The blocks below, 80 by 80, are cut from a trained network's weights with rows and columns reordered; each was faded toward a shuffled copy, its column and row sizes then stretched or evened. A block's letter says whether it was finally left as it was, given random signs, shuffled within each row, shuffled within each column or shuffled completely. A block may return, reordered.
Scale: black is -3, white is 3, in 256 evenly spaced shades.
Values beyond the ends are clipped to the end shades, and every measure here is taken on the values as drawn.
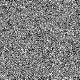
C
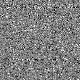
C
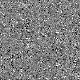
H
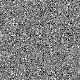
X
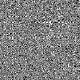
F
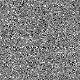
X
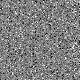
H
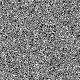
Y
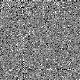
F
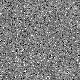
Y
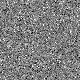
Y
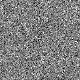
H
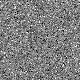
Y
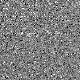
X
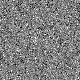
Y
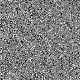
H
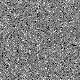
H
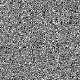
F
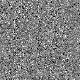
H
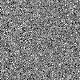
H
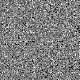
X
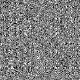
F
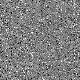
H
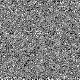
C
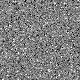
Y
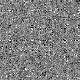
F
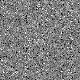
H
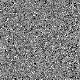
X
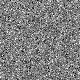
Y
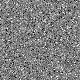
Y
